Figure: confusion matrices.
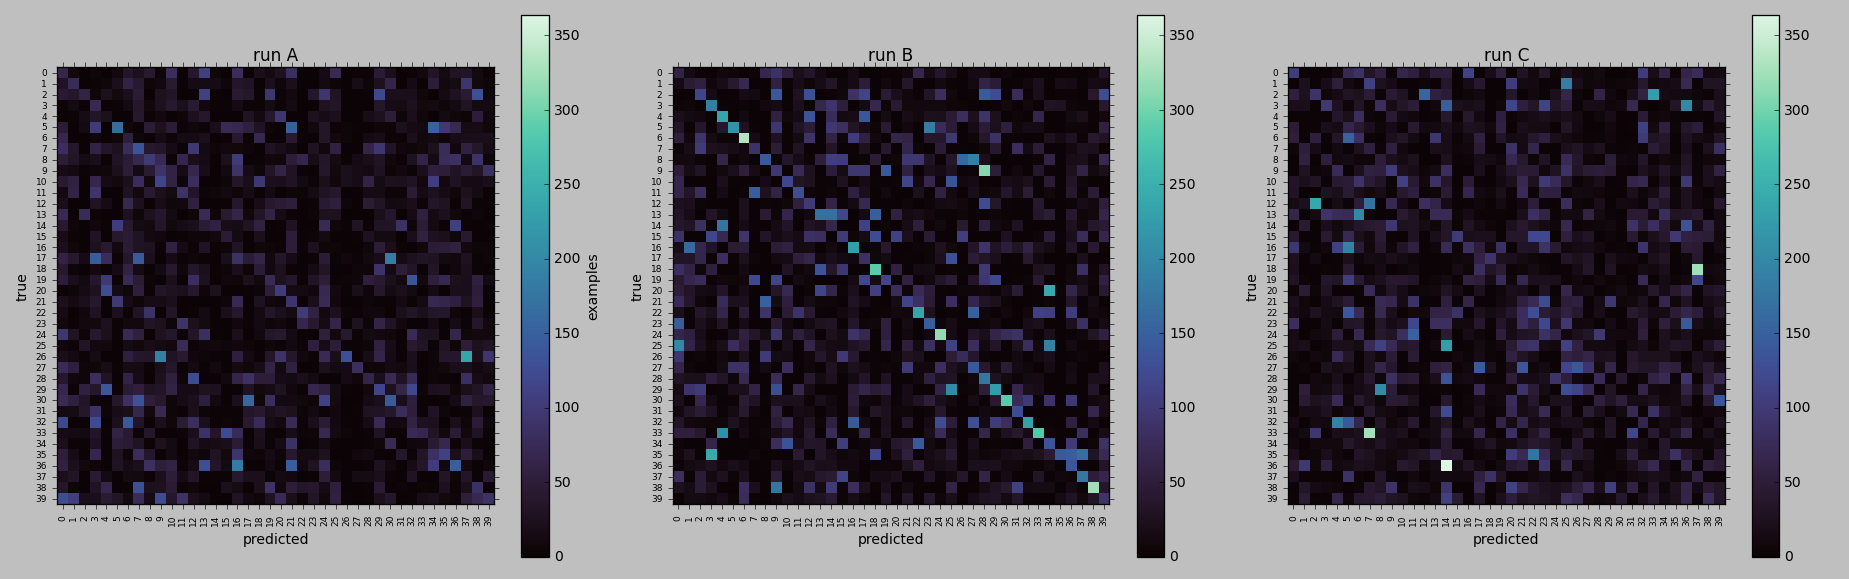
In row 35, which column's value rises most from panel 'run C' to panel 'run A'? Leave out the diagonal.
16
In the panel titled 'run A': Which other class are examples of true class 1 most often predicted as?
37
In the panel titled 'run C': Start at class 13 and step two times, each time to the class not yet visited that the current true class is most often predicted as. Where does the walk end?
5
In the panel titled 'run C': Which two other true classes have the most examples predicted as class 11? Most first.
24, 23
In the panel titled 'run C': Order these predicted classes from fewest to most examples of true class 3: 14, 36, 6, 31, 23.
6, 31, 23, 14, 36
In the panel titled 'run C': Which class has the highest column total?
14
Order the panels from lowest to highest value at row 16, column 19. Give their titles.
run A, run B, run C
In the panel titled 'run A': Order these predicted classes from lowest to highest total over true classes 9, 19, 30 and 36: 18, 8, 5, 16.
18, 5, 8, 16
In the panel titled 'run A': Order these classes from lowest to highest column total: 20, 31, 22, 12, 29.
22, 31, 20, 12, 29
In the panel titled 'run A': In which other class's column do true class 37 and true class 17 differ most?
30
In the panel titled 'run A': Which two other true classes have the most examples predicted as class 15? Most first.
33, 5
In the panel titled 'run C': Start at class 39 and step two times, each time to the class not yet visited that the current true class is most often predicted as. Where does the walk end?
36
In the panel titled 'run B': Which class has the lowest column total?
35
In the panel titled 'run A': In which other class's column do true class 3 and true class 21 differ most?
5
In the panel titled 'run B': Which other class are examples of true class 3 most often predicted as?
14
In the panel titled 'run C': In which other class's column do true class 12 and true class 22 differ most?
2
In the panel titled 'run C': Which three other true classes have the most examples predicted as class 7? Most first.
33, 12, 1
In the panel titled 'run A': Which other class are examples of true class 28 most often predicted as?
12
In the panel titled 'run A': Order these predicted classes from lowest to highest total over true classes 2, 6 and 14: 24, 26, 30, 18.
26, 30, 18, 24
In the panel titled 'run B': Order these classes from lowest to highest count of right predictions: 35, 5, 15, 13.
15, 35, 13, 5
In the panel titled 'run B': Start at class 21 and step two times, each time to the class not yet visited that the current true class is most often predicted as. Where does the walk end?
27
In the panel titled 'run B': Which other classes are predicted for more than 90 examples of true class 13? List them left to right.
14, 15, 18
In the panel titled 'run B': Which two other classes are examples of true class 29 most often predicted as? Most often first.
25, 9
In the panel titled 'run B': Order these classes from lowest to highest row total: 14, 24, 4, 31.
31, 14, 4, 24
